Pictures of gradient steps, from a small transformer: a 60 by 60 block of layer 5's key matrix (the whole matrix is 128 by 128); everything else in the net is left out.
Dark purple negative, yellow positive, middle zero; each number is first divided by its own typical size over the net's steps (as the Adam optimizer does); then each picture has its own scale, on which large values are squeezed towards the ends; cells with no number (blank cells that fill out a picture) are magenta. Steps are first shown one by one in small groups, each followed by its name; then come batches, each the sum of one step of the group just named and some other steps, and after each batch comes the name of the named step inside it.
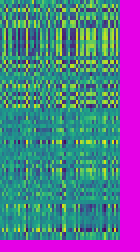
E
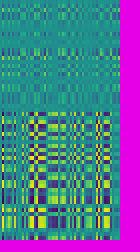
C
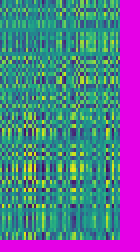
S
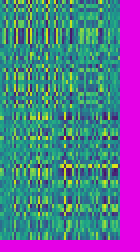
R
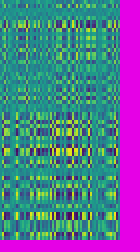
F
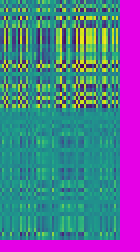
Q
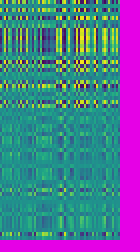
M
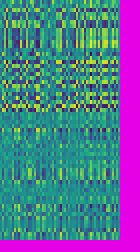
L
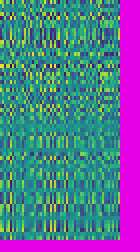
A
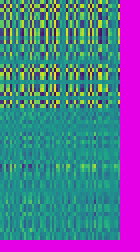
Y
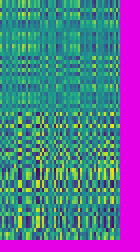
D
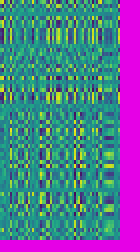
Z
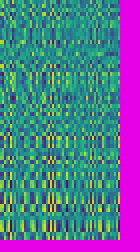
A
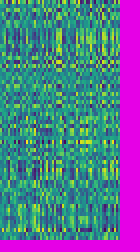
E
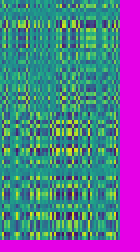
F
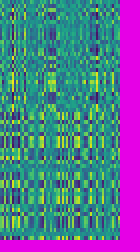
A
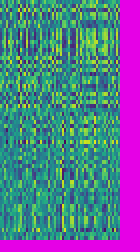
E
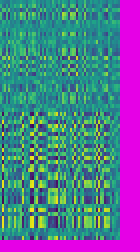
C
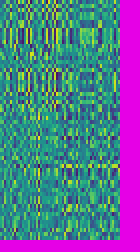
R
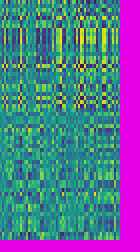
Q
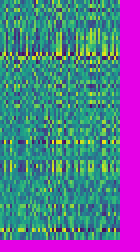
E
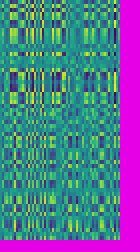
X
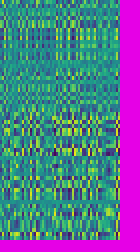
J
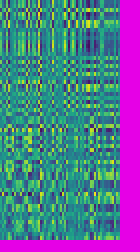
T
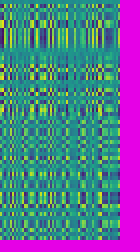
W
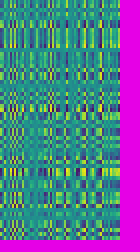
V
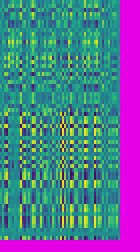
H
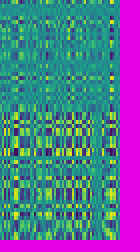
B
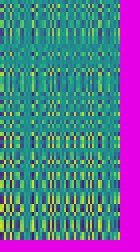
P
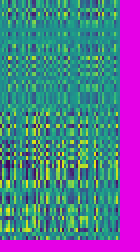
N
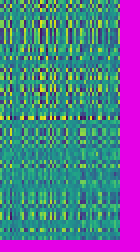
W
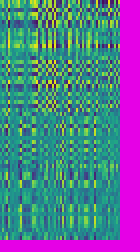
H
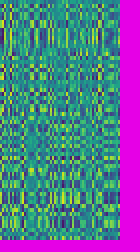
W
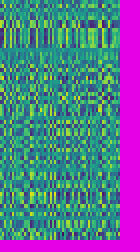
W
